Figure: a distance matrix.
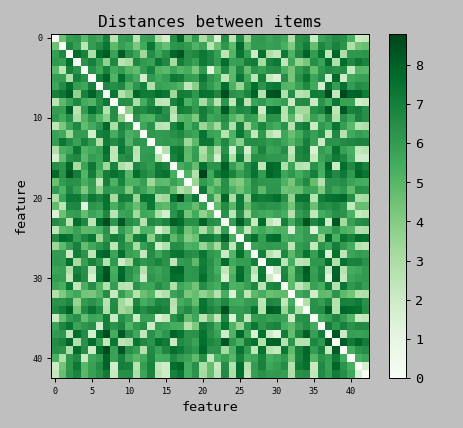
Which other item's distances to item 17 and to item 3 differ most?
9
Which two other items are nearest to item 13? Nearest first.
36, 6
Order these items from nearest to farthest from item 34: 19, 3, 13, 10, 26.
10, 3, 19, 26, 13
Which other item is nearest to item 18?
6
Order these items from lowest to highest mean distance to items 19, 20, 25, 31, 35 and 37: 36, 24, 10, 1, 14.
24, 14, 10, 36, 1
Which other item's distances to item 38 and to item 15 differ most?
41
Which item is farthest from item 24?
17
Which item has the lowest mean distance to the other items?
32
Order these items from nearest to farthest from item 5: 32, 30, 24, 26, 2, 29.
30, 29, 2, 32, 24, 26
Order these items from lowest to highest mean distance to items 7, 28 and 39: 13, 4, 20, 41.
4, 13, 41, 20
